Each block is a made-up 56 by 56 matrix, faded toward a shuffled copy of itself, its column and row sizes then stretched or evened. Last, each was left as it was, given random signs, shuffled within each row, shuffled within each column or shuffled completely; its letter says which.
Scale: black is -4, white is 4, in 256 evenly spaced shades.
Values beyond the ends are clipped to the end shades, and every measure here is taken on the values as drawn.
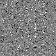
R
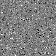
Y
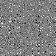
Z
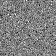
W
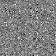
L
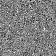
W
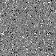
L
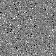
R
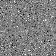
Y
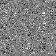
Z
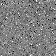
W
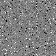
R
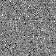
R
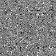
L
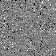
R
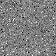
R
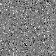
R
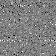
Y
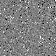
R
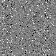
R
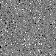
R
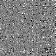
Z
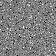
W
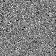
W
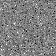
W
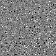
L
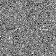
Y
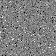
W
